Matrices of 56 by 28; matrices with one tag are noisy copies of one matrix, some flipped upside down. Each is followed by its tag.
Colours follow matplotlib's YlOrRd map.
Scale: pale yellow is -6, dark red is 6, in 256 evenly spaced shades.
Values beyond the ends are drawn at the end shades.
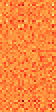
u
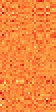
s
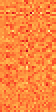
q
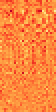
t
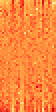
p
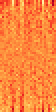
p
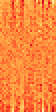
p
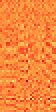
q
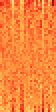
p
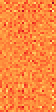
u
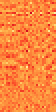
q
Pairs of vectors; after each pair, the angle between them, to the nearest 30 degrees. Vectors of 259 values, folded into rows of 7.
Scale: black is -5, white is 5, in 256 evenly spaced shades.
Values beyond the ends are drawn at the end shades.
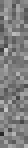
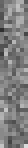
60 degrees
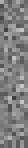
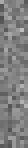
30 degrees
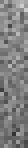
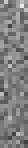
30 degrees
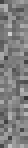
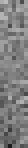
120 degrees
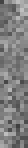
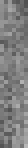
150 degrees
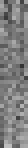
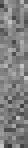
150 degrees
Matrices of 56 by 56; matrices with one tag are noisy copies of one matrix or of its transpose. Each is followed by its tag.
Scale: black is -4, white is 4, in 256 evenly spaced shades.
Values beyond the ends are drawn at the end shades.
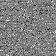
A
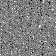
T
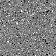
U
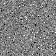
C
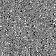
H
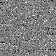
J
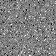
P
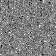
T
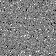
P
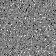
P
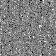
T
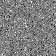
H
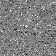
H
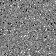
P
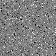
C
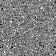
U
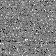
T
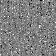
T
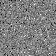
P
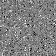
H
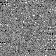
J
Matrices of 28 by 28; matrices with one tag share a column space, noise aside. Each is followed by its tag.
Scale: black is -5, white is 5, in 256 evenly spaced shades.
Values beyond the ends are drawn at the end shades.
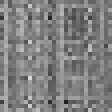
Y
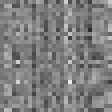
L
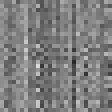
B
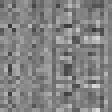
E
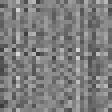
B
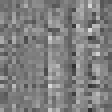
E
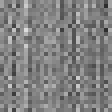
E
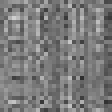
Y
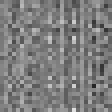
E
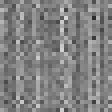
Y
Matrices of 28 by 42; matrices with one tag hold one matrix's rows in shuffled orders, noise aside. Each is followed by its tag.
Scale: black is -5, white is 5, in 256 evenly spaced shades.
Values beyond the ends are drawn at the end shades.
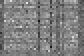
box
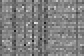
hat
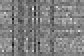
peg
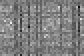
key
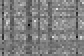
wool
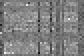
box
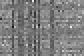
peg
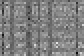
wool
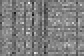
hat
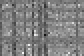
hat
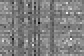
peg
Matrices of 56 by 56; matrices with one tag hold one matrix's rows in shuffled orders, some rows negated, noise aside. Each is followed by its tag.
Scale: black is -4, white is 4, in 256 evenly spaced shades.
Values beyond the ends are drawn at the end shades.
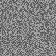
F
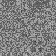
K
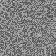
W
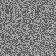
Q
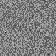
F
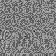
Q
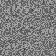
Q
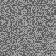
W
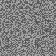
Q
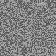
W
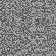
K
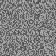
F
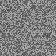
K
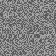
F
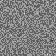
F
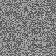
K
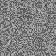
W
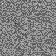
K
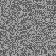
W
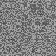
K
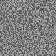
F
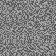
F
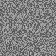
F
